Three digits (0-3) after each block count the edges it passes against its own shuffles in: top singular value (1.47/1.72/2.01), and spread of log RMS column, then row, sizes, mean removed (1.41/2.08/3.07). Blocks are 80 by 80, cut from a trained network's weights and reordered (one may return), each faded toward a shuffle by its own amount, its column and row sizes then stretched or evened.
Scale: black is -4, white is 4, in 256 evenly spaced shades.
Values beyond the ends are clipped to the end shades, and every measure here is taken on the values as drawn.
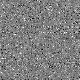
1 0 1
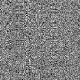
3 2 0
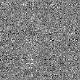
0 2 2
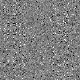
2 2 0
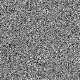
0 1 0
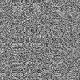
3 1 0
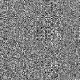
3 2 0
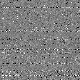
2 1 2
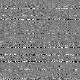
2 1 3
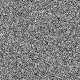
0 0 0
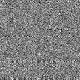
3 0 1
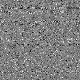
2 0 1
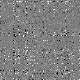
1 2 2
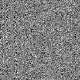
0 2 0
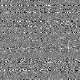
2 1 3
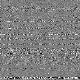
1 1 3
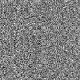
3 1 0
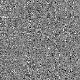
1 2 1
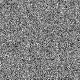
0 0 1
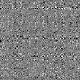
3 2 2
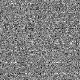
2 0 2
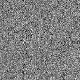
2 1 0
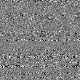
0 0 3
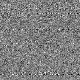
1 0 2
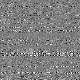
2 0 3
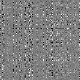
2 3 2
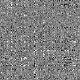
1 2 2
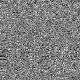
2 0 2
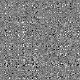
1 2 2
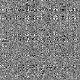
3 2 2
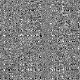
2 2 2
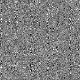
1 2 1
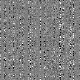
0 3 1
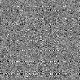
3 1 2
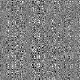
3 3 1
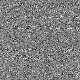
0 0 2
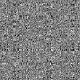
3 2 1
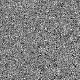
0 1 0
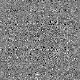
1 2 2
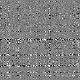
2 2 3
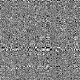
3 2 2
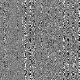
3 3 0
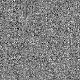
0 1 1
